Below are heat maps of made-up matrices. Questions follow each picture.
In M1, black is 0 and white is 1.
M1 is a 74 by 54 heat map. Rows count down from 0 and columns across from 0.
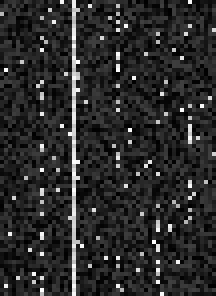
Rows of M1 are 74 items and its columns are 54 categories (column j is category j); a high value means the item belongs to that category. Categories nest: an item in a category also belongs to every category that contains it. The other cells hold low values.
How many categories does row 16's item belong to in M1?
2
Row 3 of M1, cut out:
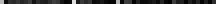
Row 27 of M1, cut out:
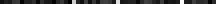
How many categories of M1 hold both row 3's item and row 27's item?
2
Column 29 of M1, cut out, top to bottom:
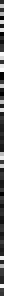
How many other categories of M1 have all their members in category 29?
10
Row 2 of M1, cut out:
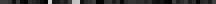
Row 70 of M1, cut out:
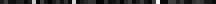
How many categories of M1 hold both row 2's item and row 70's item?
1
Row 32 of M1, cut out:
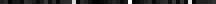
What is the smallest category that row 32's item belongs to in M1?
32
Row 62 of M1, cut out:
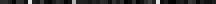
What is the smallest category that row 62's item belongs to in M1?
7
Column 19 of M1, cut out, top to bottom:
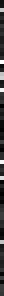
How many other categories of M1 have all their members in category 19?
7
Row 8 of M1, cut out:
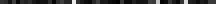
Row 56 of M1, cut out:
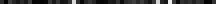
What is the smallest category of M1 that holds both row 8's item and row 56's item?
39
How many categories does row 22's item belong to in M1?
2
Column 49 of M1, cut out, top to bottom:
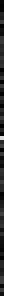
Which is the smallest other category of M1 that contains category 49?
47
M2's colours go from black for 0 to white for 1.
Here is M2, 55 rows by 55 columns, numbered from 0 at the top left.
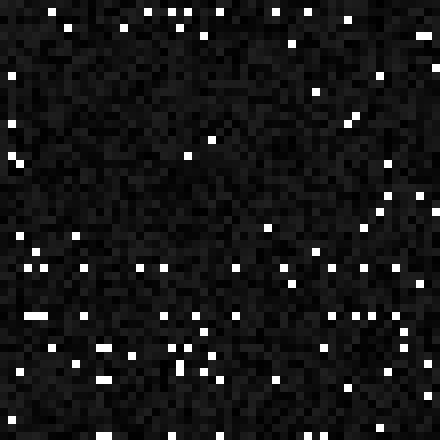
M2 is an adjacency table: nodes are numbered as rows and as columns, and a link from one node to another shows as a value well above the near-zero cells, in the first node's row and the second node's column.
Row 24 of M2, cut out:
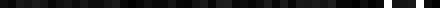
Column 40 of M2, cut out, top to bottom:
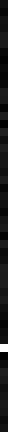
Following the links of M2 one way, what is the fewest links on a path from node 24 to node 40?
3
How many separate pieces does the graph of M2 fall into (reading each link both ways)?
8
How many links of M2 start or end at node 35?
3
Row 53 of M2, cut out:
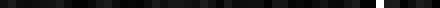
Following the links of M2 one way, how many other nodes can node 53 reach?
5
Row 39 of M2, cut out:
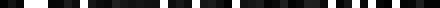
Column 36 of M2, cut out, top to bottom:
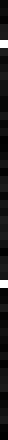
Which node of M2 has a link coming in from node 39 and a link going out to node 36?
node 5
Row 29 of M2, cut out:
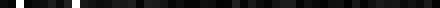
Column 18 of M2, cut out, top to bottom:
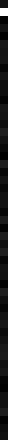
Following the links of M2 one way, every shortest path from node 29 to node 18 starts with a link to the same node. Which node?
node 9
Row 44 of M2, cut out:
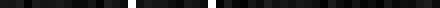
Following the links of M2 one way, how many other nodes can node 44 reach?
11
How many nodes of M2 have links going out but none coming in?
5
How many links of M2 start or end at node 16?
1
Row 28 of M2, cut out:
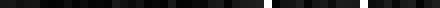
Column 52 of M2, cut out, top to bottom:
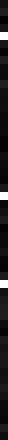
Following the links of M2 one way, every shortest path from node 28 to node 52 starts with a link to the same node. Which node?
node 33
